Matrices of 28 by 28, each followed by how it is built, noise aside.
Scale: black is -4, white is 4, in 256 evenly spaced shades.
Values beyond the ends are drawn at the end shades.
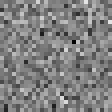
repeating columns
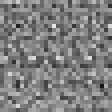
repeating columns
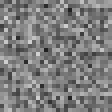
repeating rows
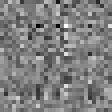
low rank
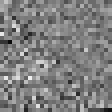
lower triangular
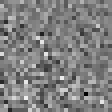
lower triangular
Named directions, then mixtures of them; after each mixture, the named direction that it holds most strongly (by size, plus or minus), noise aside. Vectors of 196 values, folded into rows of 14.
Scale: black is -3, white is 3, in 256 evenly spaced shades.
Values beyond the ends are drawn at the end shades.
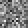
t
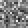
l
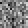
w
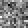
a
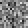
w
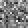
l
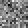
a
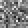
l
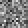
t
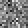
t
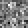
a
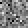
t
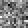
a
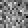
w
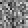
w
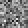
t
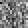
w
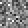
t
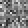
t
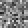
t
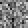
w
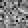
l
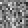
w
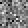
t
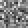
l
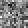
a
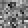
a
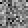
t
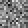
t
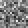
l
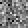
t
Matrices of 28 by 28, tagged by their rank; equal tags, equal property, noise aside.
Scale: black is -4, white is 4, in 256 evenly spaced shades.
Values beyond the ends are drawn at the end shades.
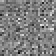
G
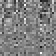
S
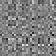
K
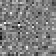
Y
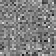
G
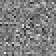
G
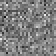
G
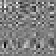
K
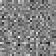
Y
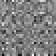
S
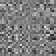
S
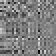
K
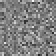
G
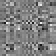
K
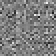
Y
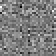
Y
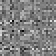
S
